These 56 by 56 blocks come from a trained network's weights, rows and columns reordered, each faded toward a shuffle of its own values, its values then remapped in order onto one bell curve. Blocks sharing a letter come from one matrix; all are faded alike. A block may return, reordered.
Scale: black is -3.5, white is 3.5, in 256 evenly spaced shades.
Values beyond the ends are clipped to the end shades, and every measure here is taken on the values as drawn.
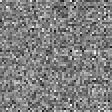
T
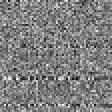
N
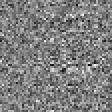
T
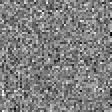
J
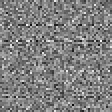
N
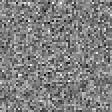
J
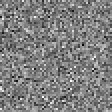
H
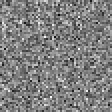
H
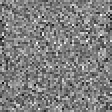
J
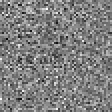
T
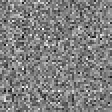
T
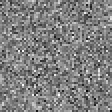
J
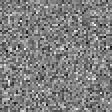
H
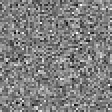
H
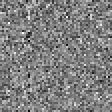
J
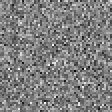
H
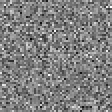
H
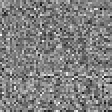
N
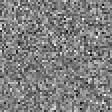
H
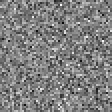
J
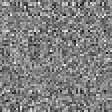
N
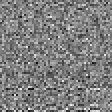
N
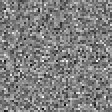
J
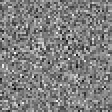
H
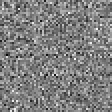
H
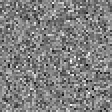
J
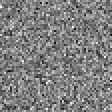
J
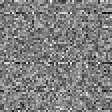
N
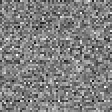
N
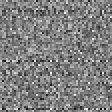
N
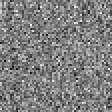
H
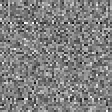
N
